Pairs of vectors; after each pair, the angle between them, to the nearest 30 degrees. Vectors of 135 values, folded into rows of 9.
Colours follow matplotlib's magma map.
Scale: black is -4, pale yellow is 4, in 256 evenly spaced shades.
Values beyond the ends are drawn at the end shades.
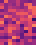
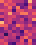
90 degrees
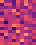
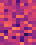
120 degrees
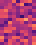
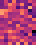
60 degrees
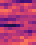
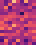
120 degrees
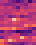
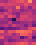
150 degrees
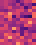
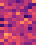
60 degrees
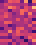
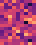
90 degrees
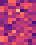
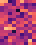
150 degrees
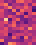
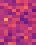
30 degrees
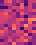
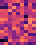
30 degrees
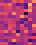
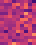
150 degrees
